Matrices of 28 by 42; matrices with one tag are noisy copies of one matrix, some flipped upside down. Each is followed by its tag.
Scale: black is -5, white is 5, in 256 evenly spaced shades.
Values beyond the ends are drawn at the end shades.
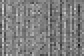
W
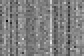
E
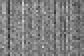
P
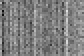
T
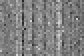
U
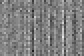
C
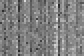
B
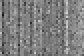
T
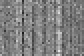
U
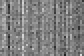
P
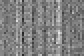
U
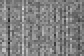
P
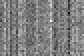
E
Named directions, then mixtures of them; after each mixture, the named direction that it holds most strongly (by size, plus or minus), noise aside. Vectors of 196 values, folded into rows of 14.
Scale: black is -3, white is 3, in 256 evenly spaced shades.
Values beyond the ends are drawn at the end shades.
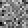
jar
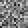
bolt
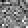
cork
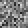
bolt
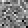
cork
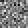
bolt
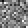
cork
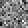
jar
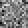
jar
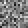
bolt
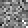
cork
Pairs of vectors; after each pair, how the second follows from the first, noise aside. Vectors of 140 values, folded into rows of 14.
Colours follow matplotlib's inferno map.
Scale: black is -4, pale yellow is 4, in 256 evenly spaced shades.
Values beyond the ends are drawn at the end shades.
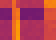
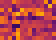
sign-scrambled.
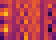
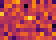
shuffled.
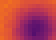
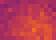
negated, shrunk.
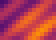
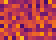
shuffled.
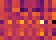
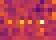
partly zeroed.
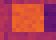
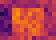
reversed.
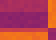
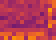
partly zeroed.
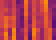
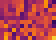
sign-scrambled.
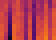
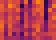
reversed.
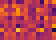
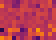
reversed, partly zeroed.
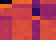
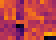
reversed.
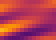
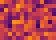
shuffled.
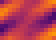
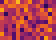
shuffled.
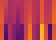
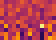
sign-scrambled.
